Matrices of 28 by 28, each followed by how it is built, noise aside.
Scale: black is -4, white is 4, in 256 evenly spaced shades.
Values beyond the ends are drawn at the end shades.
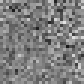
upper triangular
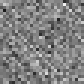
Toeplitz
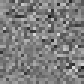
upper triangular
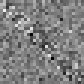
banded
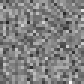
noise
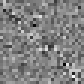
banded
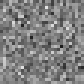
noise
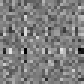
low rank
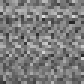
repeating columns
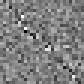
banded
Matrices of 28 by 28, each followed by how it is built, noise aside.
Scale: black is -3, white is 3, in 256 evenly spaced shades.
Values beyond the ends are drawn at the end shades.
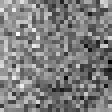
smooth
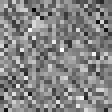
Toeplitz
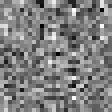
low rank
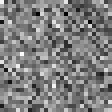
Toeplitz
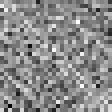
Toeplitz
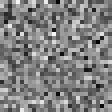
noise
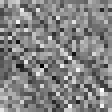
Toeplitz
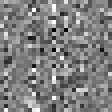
uneven columns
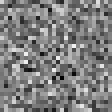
noise
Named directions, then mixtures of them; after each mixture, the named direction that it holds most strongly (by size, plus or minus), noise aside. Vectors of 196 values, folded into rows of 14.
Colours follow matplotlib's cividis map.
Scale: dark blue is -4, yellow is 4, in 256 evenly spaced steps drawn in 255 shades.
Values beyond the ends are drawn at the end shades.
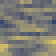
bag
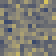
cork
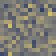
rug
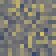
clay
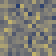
clay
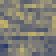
bag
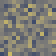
rug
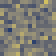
cork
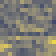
bag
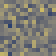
rug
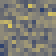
rug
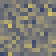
rug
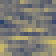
bag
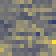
bag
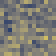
cork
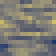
bag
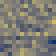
bag
